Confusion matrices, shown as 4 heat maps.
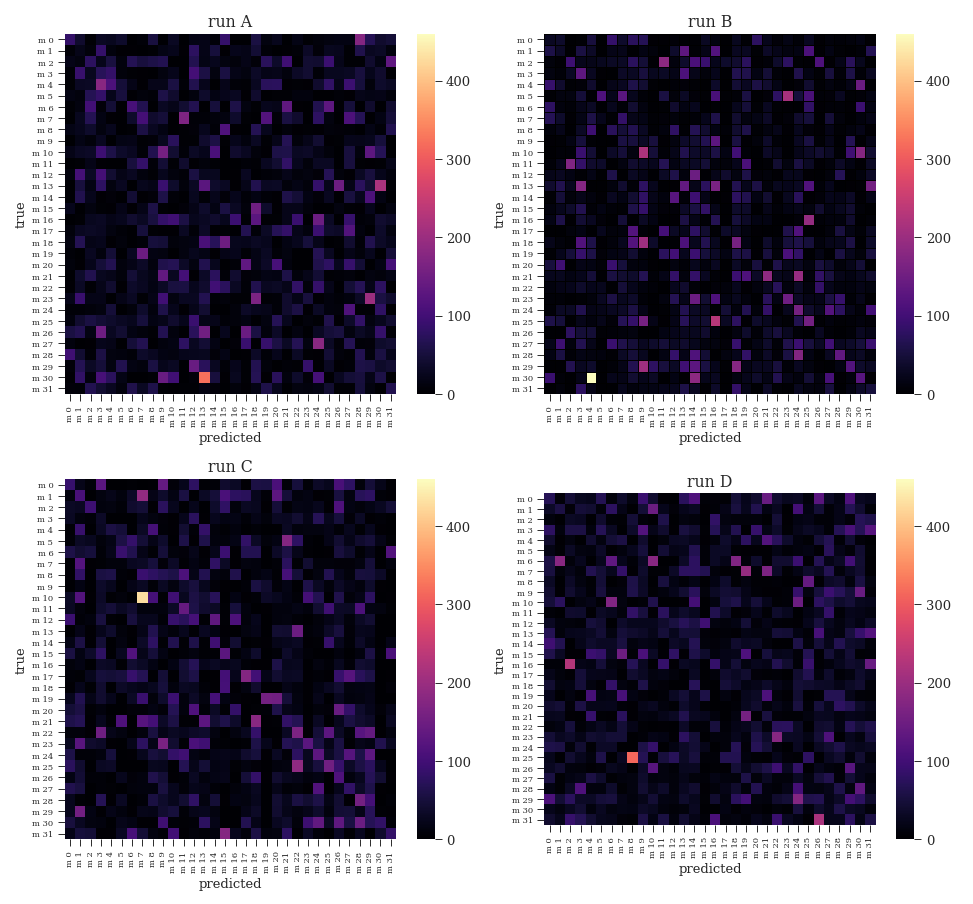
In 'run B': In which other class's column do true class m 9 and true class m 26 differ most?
m 16
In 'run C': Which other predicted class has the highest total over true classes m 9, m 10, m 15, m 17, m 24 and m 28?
m 7
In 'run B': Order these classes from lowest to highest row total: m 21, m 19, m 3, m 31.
m 31, m 3, m 19, m 21
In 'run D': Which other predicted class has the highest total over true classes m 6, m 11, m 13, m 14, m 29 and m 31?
m 26
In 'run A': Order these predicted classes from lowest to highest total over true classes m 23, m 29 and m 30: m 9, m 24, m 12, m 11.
m 11, m 24, m 12, m 9
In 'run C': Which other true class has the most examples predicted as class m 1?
m 29
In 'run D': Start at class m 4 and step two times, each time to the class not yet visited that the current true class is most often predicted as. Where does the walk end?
m 19
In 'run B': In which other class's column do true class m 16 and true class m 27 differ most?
m 25
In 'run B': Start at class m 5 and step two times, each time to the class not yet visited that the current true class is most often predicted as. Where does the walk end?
m 14
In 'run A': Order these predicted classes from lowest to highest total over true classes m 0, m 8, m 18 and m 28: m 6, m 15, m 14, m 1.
m 6, m 14, m 1, m 15
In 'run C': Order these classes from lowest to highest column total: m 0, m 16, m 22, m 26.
m 16, m 0, m 22, m 26
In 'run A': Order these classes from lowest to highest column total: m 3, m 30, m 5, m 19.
m 5, m 19, m 30, m 3
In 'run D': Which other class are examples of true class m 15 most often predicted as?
m 7
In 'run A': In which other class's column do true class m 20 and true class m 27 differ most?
m 24
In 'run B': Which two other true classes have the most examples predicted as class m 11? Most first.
m 2, m 17
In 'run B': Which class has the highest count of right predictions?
m 21
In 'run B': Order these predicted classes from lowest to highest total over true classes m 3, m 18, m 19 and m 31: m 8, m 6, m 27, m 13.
m 6, m 27, m 8, m 13
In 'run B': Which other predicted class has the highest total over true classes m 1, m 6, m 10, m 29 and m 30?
m 4
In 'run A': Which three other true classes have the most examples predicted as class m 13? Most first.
m 30, m 26, m 18
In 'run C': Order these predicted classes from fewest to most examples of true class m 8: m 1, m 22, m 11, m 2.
m 2, m 22, m 1, m 11
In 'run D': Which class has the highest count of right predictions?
m 6
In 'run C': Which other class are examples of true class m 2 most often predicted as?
m 26
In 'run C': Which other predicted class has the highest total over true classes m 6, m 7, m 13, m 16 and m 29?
m 1
